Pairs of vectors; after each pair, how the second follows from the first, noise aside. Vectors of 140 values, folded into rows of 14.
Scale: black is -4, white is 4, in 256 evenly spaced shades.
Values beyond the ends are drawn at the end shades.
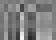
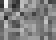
wrapped around.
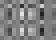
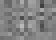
wrapped around, shrunk.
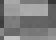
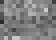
partly zeroed.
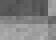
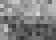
reversed.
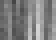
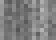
wrapped around, shrunk.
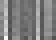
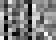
wrapped around, negated, scaled up.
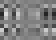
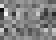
copied.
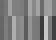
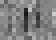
wrapped around, partly zeroed.
